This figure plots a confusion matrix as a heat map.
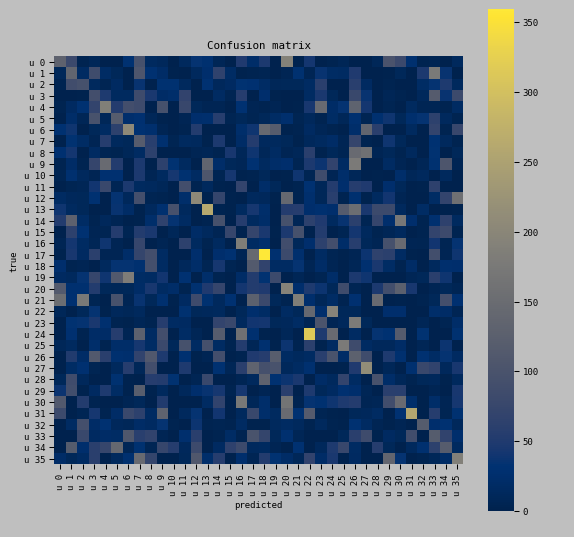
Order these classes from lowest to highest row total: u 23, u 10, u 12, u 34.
u 10, u 23, u 12, u 34
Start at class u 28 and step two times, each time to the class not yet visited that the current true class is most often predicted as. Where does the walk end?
u 17
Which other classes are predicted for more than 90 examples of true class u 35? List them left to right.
u 7, u 12, u 29
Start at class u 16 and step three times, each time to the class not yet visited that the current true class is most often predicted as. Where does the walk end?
u 0
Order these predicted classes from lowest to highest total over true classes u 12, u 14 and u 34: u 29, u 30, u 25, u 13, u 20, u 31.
u 13, u 31, u 29, u 25, u 30, u 20
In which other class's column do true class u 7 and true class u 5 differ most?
u 3
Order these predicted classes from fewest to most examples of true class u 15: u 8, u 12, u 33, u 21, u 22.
u 22, u 12, u 8, u 33, u 21
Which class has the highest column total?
u 26
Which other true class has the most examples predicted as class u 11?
u 25
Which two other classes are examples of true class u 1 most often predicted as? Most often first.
u 33, u 7
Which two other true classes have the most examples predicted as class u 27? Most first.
u 8, u 6
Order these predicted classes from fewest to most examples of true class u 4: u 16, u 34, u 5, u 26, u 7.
u 34, u 16, u 5, u 7, u 26
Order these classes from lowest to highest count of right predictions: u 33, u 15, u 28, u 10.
u 10, u 15, u 28, u 33
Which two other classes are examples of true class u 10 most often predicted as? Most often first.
u 13, u 23
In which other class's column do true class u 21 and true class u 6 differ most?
u 2
